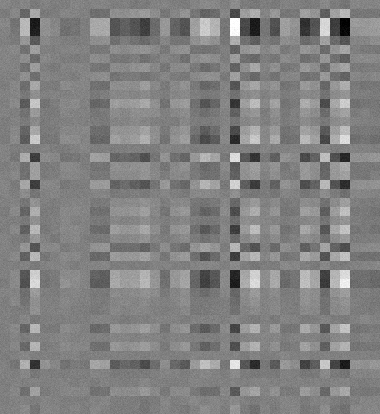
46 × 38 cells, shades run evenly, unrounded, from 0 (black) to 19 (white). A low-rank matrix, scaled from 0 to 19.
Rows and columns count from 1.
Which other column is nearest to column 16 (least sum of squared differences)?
18
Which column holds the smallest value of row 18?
35
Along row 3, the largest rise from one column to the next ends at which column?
36
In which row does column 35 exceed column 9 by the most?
32
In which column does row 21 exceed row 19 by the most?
24
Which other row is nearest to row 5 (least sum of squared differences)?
28
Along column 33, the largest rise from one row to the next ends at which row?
3
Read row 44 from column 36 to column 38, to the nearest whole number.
9 9 9
